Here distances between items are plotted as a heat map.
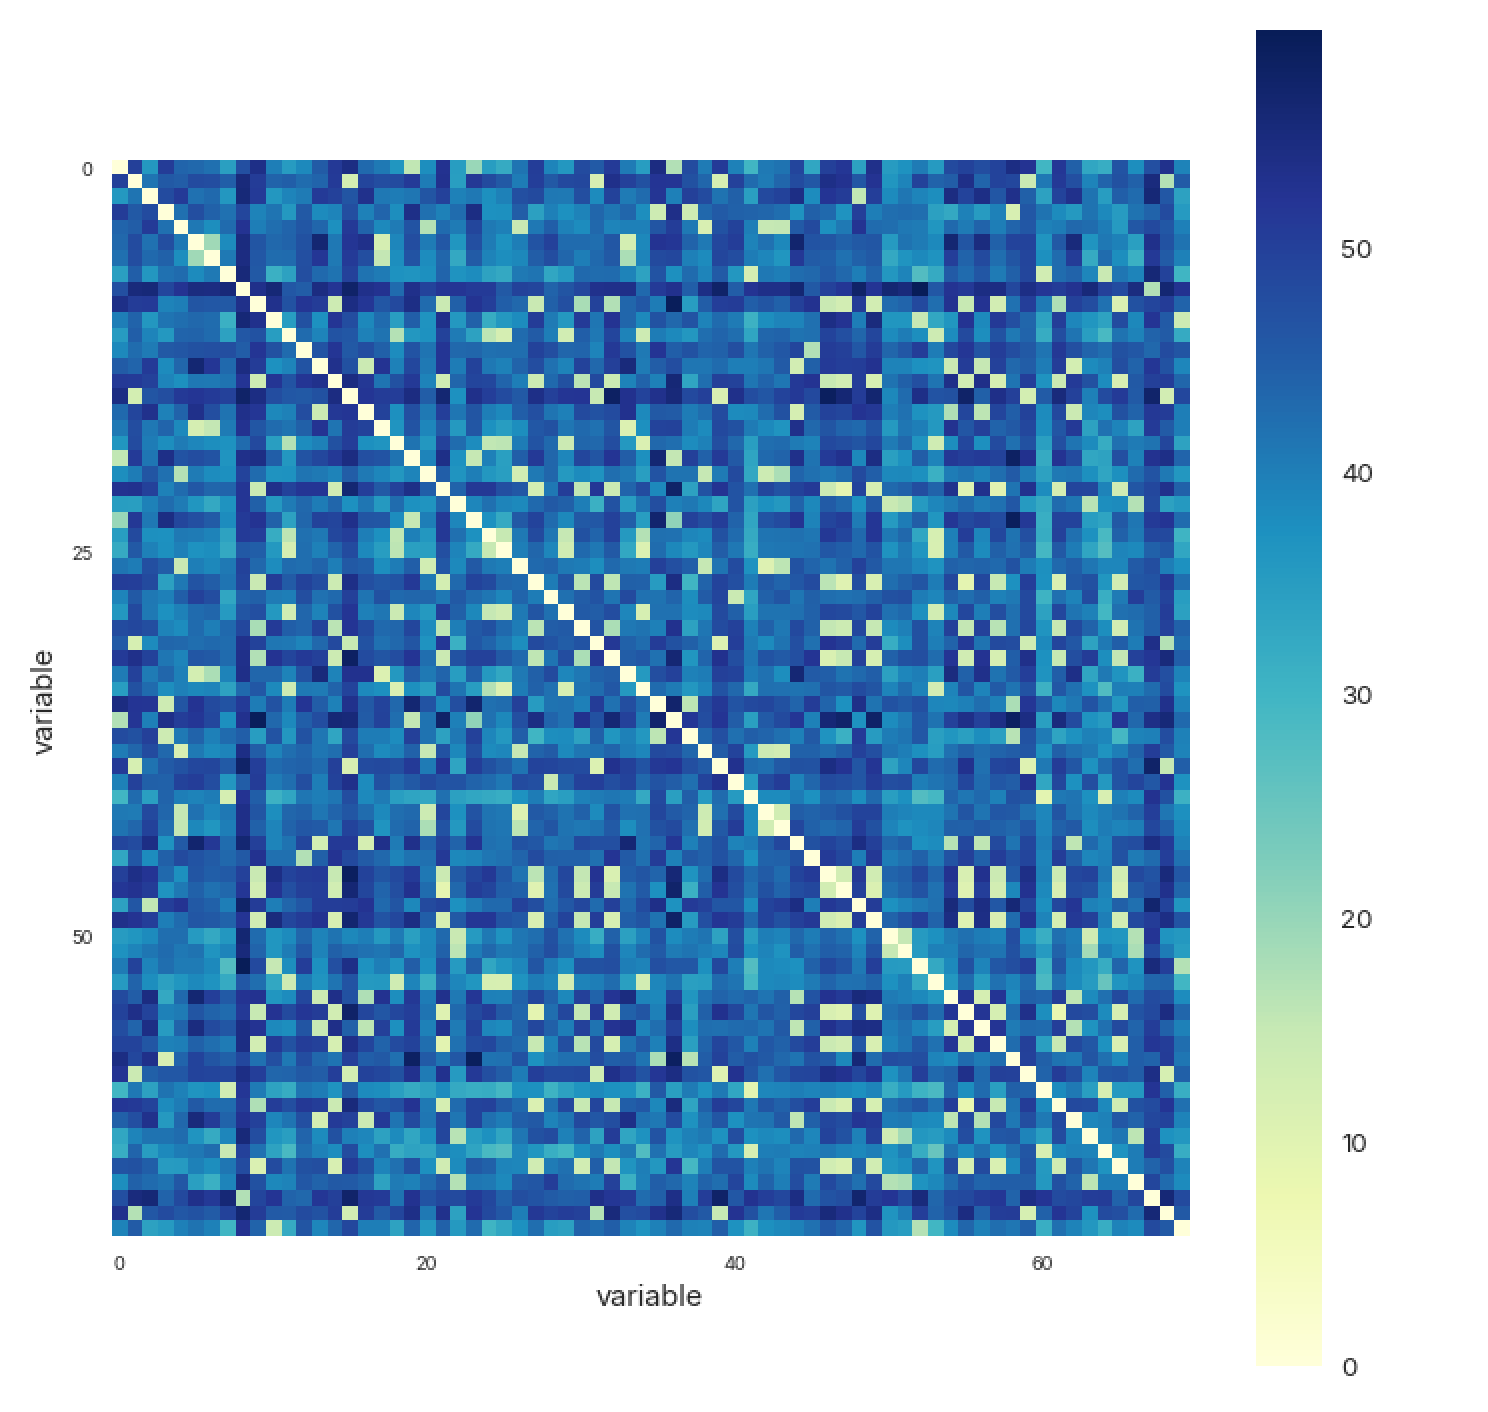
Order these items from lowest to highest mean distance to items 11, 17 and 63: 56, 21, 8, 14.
56, 14, 21, 8
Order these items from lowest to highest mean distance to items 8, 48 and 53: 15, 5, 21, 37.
37, 5, 21, 15
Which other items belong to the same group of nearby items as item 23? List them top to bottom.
0, 19, 36
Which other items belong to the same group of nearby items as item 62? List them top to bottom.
13, 16, 44, 54, 56
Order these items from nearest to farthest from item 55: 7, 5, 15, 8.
7, 5, 8, 15
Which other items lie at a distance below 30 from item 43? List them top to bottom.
4, 20, 26, 38, 42
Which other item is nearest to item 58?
3
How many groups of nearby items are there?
15
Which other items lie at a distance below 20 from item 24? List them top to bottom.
11, 18, 25, 29, 34, 53
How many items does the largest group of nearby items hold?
13
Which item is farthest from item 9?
36
